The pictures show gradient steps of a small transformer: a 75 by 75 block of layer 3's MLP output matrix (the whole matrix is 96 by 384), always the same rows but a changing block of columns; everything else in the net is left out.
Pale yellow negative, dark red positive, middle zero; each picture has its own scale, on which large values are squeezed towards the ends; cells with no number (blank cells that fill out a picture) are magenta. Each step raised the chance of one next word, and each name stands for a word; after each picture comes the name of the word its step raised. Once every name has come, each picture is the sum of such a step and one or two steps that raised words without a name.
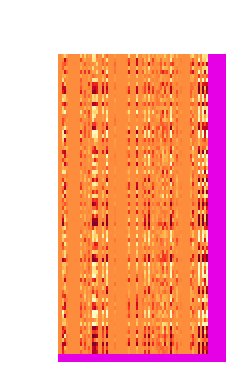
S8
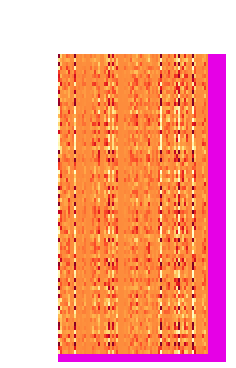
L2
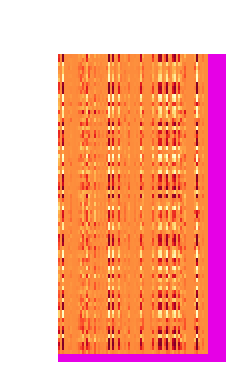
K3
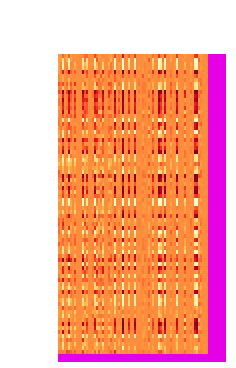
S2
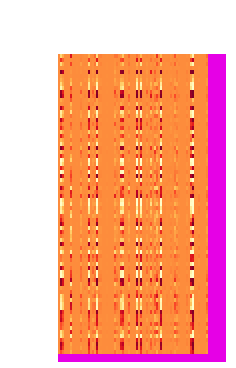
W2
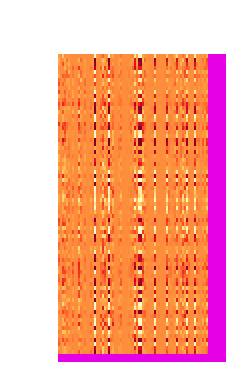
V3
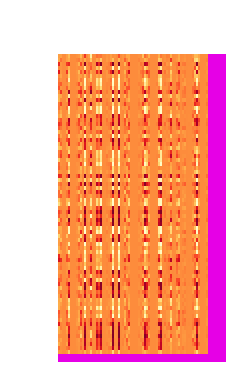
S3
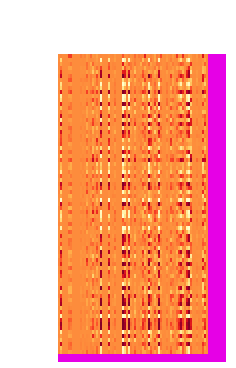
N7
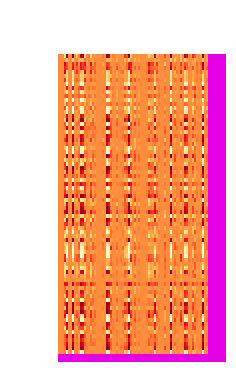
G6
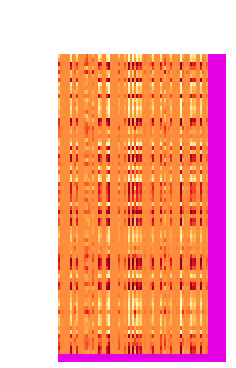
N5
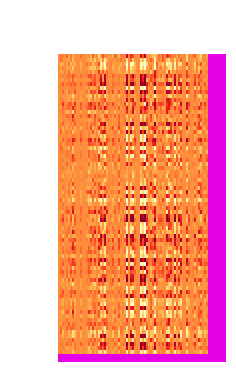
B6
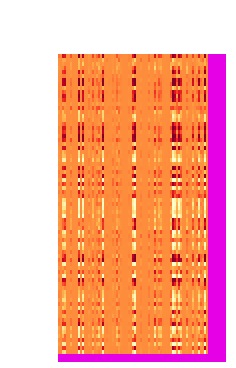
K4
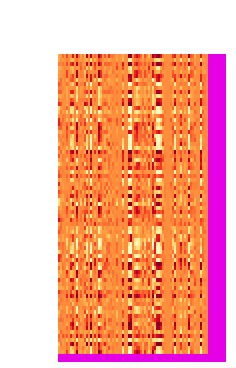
L2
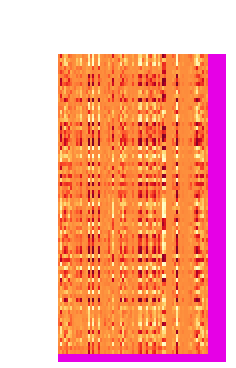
K4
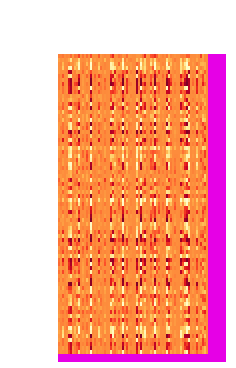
B6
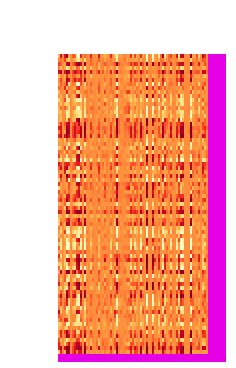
N5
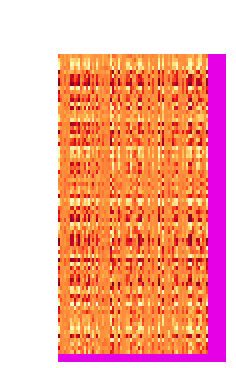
B6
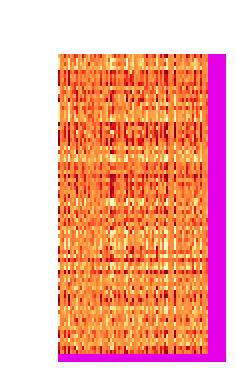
S2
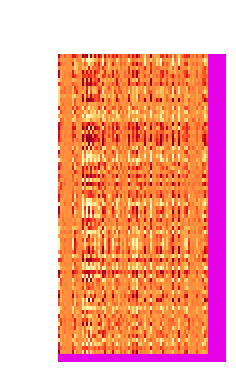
K4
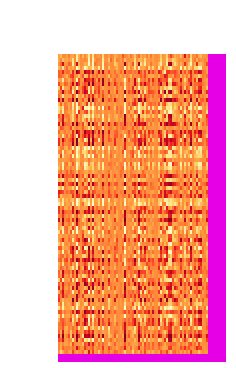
S3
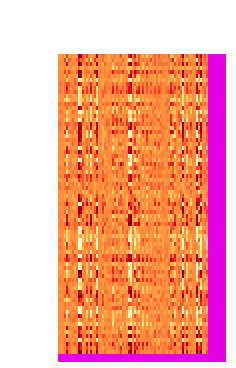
S8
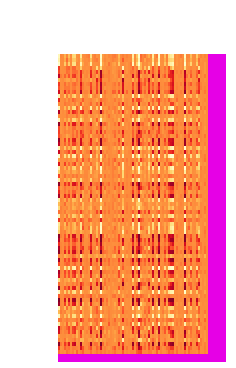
N7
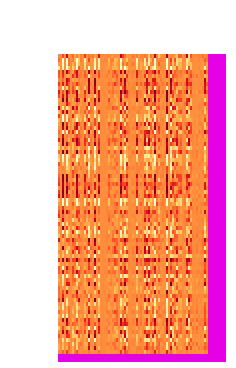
S2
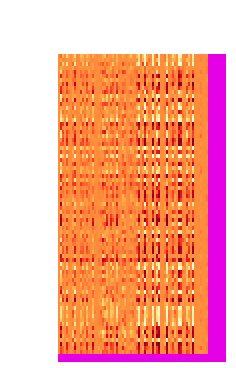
S8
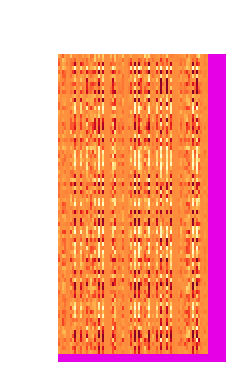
S3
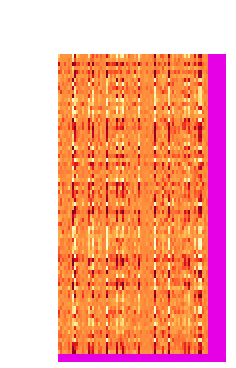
N5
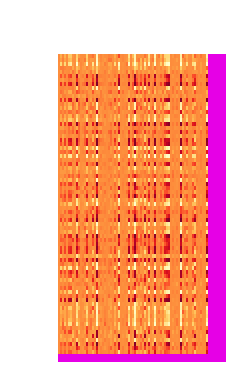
B6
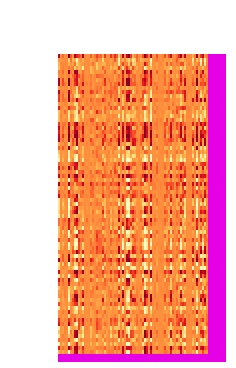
K4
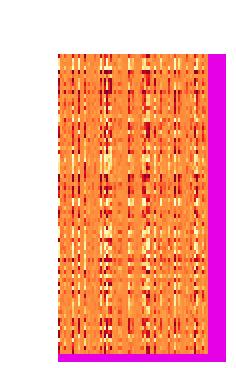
S2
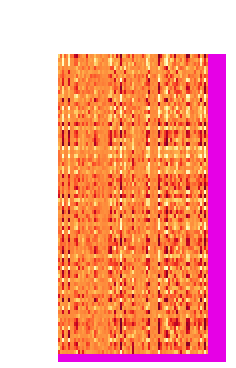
K3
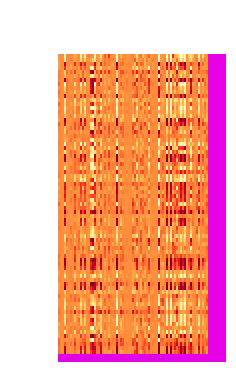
N5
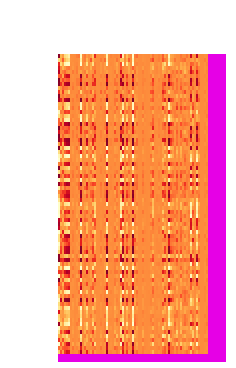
K4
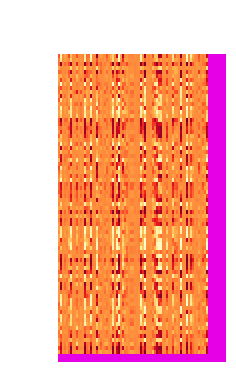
N5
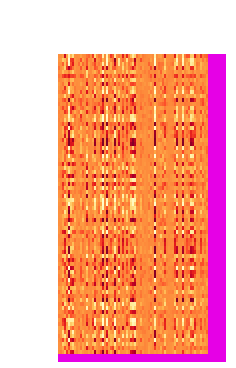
V3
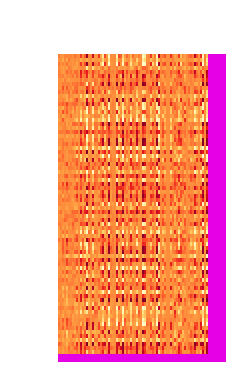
L2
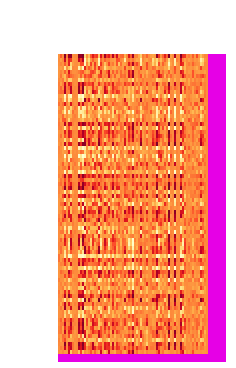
K3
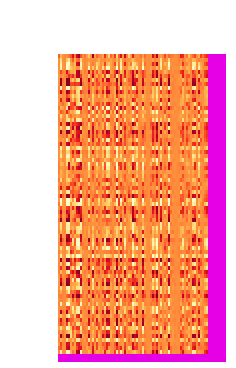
B6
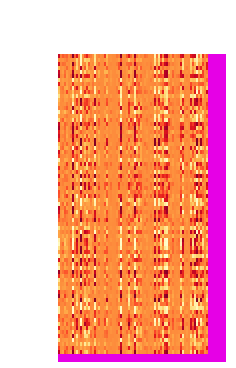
V3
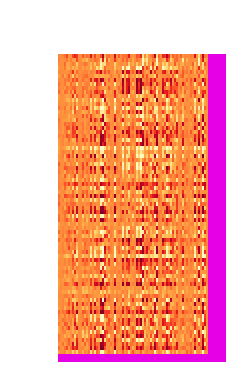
G6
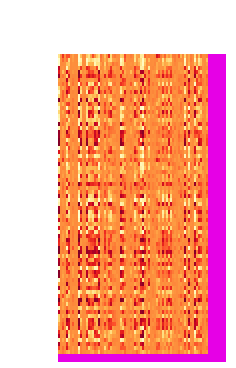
N7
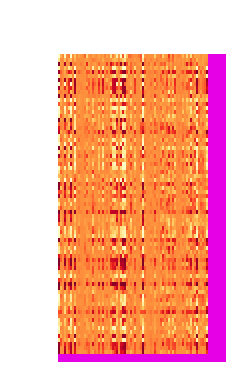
N5
